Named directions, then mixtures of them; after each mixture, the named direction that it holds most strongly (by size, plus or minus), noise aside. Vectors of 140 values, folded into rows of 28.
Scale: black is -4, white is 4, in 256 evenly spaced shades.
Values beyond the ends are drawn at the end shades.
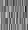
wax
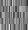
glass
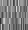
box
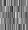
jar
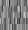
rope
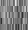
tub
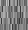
rope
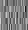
wax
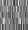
box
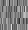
rope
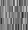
tub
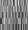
box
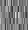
jar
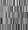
tub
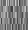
tub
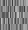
glass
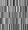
box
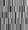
wax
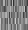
wax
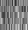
tub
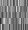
box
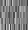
glass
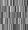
box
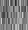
tub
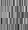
tub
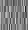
wax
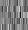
rope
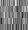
tub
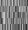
glass
